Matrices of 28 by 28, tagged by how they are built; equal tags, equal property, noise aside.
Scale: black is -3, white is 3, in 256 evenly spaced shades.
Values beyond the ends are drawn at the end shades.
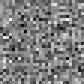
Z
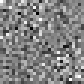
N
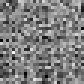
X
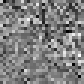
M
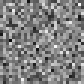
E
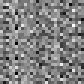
Z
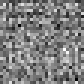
X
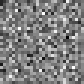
Z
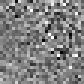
M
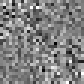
N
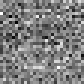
X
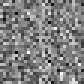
Z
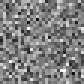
E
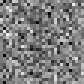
Z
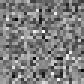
X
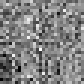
X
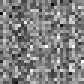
Z
